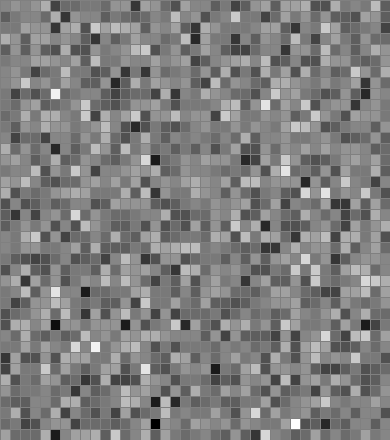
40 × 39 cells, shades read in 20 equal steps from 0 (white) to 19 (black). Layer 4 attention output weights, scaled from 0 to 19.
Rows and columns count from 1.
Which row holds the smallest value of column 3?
8
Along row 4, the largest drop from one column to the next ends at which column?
21
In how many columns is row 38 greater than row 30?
22
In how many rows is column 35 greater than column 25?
19
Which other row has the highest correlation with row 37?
29
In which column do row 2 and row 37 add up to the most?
16
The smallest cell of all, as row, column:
39, 30
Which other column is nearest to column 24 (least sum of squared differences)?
9
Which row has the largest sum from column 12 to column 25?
35
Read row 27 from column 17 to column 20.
10 12 9 12
